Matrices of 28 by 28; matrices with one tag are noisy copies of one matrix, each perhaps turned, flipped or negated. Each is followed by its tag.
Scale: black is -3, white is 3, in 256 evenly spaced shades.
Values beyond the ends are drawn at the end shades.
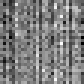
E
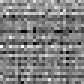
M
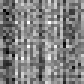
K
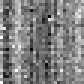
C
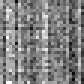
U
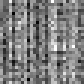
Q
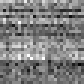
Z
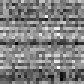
K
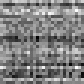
U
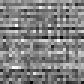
M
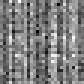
Q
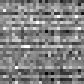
E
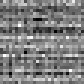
Q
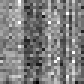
Z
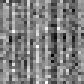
Q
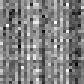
K
